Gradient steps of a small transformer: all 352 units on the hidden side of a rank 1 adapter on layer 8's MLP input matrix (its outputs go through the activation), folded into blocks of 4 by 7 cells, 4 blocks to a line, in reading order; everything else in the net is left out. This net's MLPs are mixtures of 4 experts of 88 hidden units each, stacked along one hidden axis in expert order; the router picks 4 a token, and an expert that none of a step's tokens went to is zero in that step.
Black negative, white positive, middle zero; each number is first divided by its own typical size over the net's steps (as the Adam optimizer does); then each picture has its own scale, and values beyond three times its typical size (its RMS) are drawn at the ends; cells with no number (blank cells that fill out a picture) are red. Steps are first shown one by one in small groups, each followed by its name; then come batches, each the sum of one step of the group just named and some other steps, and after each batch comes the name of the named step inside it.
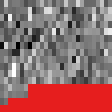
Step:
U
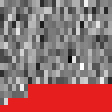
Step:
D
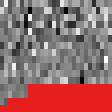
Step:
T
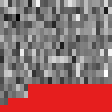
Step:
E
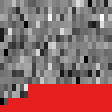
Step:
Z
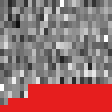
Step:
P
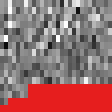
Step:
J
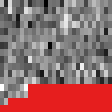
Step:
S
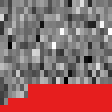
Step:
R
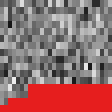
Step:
P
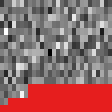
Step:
R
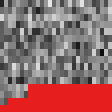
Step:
U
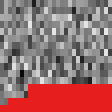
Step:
U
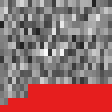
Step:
T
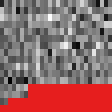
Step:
Z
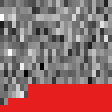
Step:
R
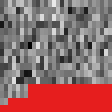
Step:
U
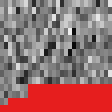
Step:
J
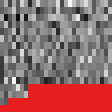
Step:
E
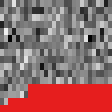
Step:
R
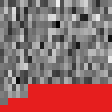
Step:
E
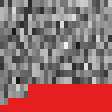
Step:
T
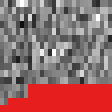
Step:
T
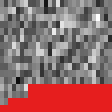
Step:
S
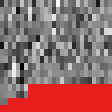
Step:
U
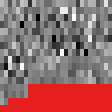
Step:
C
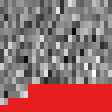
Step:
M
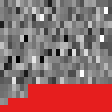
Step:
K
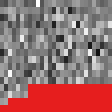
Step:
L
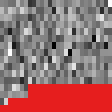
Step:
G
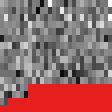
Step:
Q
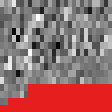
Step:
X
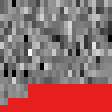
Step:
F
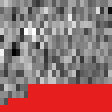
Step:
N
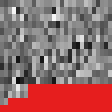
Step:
K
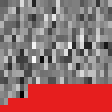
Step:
G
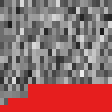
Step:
K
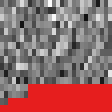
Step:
Q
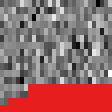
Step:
Q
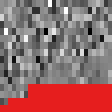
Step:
X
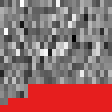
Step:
C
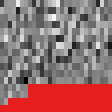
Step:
L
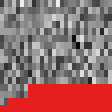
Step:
N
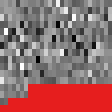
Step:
C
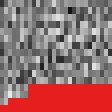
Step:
L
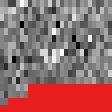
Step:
C
